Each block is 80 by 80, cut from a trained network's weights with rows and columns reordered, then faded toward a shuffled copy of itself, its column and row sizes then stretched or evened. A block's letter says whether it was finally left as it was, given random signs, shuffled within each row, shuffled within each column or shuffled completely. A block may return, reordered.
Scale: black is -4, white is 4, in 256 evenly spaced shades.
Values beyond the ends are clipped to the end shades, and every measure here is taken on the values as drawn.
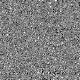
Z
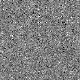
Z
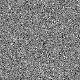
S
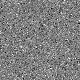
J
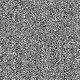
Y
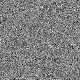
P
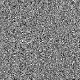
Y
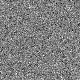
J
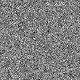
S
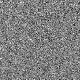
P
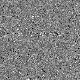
Z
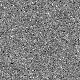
J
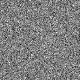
S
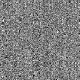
Y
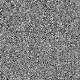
Z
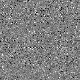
Y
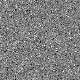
S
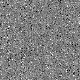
S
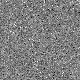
J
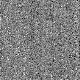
S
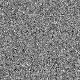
P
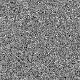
P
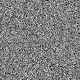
P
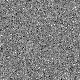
J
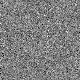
S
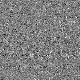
P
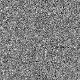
Z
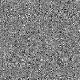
Y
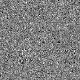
Z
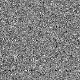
Z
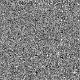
Z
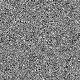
P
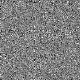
Z
